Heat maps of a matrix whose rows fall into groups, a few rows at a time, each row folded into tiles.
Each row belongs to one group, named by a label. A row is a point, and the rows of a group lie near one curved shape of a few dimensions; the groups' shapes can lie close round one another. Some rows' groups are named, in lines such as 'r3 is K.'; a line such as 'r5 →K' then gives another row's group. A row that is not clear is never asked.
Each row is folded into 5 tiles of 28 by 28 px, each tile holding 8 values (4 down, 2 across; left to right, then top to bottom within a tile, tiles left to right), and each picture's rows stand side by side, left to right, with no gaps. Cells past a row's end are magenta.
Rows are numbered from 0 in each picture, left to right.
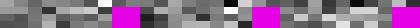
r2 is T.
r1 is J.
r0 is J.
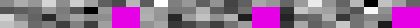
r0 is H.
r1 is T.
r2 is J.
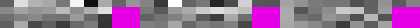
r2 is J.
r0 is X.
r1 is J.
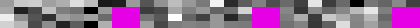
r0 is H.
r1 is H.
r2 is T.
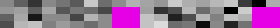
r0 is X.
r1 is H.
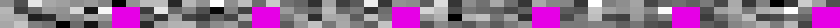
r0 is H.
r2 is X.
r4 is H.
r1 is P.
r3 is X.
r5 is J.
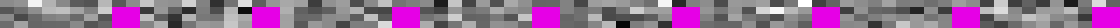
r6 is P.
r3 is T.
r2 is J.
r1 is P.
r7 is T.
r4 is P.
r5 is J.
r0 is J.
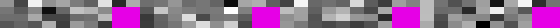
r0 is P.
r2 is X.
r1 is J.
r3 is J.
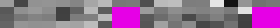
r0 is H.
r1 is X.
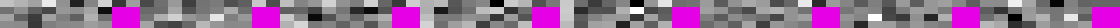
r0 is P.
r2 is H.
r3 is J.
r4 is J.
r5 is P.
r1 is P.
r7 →T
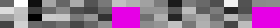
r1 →X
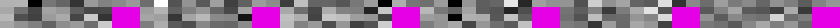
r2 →X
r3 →X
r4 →P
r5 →P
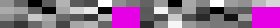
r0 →J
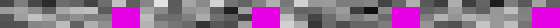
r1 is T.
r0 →T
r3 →T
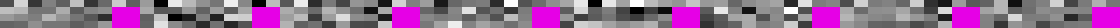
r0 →T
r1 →H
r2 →X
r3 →X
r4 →P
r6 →X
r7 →T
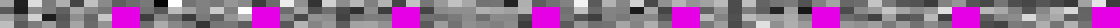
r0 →T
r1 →H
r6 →J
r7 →T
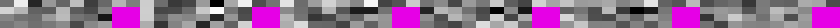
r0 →T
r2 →H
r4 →H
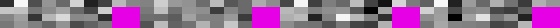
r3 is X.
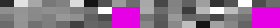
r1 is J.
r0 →X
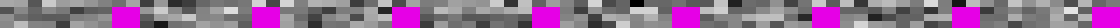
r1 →T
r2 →P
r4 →T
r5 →T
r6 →H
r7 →P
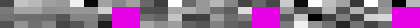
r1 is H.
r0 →X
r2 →H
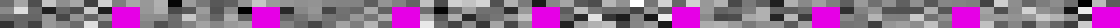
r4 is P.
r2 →P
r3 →T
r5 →J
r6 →P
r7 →X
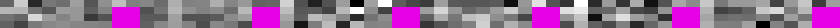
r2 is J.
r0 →T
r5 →J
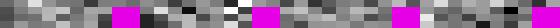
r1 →J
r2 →T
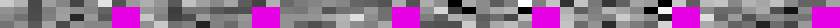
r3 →J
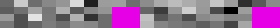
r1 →H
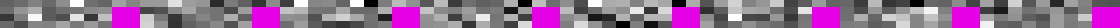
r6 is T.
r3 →X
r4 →H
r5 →H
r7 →T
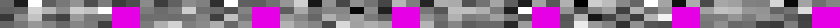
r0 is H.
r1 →X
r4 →H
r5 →X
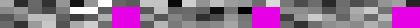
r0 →J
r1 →P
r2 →T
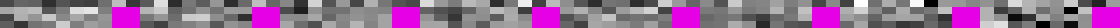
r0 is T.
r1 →T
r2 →T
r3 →P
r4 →J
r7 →H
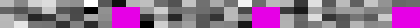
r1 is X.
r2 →T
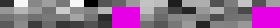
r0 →X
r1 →J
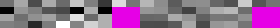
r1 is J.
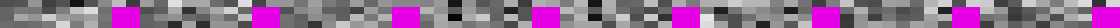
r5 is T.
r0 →T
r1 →P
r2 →P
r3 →X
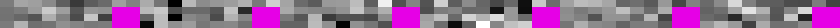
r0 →J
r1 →X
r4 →J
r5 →J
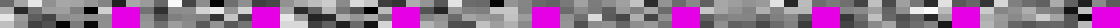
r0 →H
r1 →J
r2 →H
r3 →T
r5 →X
